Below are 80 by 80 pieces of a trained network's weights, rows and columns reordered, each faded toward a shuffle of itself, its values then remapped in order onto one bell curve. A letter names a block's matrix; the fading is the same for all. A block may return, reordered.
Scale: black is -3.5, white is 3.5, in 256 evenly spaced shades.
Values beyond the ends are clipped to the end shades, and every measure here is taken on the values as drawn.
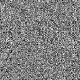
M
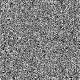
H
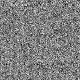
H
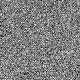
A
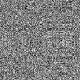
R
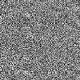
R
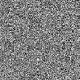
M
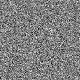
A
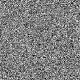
H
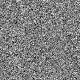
A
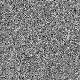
H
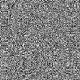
R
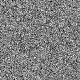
A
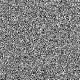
H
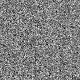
H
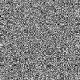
R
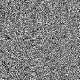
R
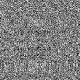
R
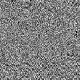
R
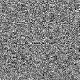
R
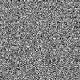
R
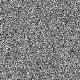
A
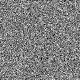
A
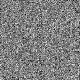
H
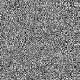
M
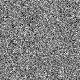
A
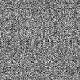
R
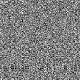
R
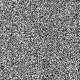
H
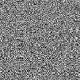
R
